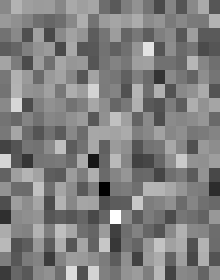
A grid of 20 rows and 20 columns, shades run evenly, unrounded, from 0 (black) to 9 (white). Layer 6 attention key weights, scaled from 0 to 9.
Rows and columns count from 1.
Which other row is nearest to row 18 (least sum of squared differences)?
19
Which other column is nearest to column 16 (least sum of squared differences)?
6
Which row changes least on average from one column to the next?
2
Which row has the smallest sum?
16
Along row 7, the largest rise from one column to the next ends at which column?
13
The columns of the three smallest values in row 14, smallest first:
10, 20, 8
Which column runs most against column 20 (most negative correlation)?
4
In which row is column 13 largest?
15
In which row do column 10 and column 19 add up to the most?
18
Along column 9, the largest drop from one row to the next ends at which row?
12
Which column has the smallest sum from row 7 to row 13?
14
